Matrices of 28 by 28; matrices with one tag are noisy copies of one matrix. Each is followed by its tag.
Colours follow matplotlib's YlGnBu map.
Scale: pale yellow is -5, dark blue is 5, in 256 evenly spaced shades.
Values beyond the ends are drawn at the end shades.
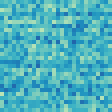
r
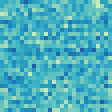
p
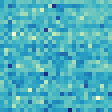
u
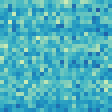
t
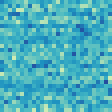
r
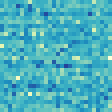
r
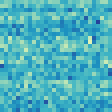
t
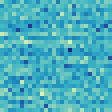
p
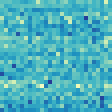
t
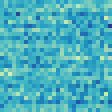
r
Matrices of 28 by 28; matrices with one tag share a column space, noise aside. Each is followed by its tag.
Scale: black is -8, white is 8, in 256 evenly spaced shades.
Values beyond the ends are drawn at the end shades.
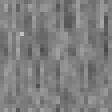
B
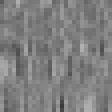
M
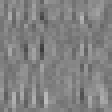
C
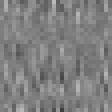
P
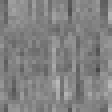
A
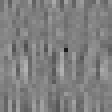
M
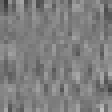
P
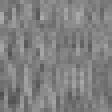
C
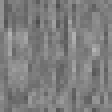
B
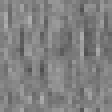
B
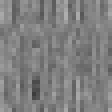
A
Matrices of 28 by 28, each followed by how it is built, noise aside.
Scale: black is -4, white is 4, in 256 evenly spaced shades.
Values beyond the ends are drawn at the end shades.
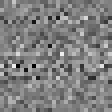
uneven rows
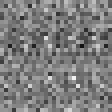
repeating columns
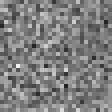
noise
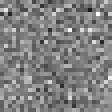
uneven rows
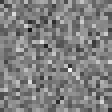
diagonal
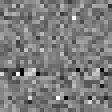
uneven rows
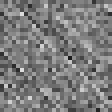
Toeplitz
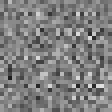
low rank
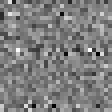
uneven rows
